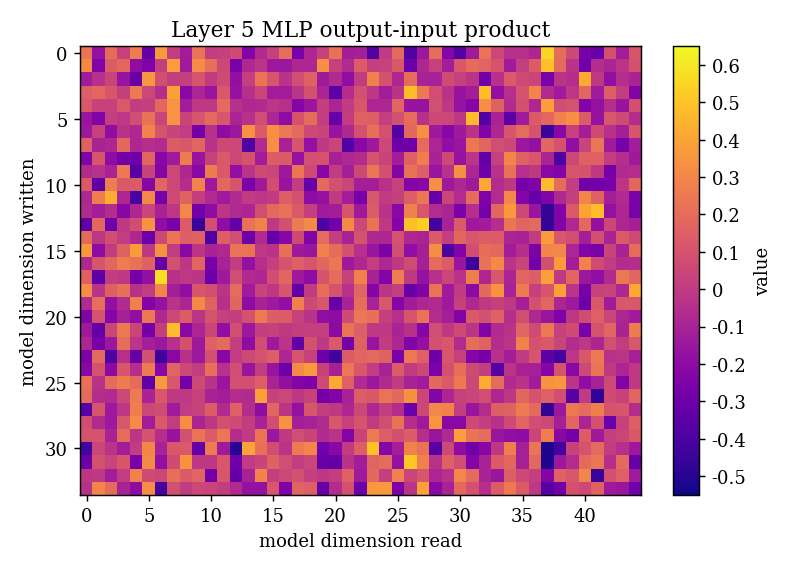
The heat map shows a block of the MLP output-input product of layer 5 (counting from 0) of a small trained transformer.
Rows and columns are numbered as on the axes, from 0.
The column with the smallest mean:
20
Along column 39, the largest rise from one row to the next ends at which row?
27
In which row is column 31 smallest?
16
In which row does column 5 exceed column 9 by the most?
13
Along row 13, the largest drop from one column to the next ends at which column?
28
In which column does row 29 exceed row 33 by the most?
37
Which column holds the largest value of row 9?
30
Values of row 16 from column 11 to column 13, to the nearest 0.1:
-0.1 0 -0.2
